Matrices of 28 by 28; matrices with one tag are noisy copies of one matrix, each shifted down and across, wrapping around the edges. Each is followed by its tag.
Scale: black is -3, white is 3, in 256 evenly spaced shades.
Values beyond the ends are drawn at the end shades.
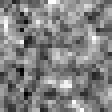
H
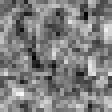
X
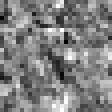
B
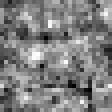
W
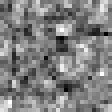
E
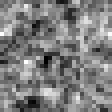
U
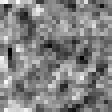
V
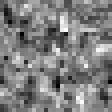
X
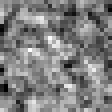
H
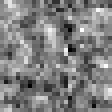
H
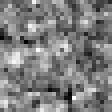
W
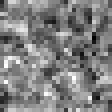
H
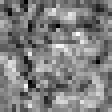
H
